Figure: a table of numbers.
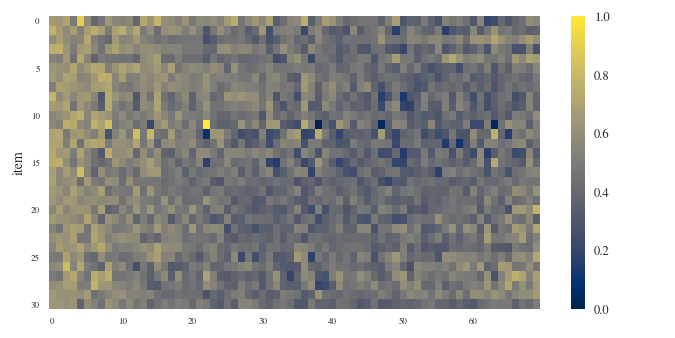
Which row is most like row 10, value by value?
24
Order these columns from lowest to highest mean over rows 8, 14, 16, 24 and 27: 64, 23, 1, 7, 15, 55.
55, 64, 23, 7, 1, 15
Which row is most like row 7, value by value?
6
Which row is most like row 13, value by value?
1
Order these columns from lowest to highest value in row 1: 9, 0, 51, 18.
51, 18, 9, 0
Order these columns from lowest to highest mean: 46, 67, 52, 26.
46, 52, 26, 67
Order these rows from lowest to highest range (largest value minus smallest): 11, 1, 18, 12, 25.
18, 25, 1, 12, 11
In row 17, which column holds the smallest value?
48
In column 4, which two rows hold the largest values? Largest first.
0, 16
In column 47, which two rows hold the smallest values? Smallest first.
11, 8
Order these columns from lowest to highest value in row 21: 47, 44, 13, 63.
44, 47, 63, 13
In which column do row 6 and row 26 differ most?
7
